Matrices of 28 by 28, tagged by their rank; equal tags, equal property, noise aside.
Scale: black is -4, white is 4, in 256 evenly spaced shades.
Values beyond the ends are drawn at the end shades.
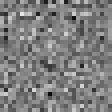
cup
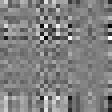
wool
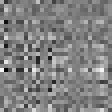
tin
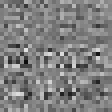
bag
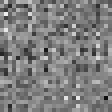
cup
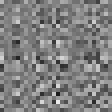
wool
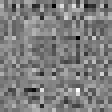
bag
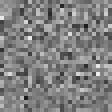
cup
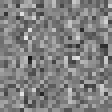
cup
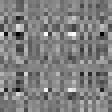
wool
